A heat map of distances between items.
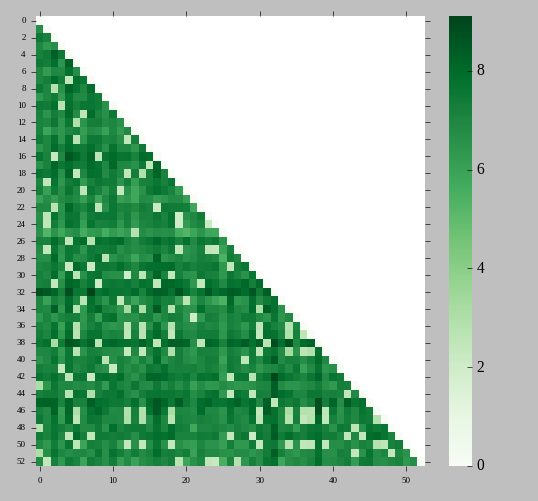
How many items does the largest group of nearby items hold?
12
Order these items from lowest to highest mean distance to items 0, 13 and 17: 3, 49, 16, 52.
52, 3, 49, 16
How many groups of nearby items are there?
12
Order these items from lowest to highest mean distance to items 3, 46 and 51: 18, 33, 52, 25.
18, 25, 52, 33
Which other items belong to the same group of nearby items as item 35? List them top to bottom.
21
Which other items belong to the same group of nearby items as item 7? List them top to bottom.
4, 26, 29, 42, 44, 49
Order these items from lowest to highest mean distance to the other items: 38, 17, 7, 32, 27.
27, 7, 17, 38, 32
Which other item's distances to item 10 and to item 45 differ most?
32
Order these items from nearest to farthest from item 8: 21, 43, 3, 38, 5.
38, 21, 3, 43, 5
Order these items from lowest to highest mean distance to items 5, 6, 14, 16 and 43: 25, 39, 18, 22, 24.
39, 18, 22, 25, 24
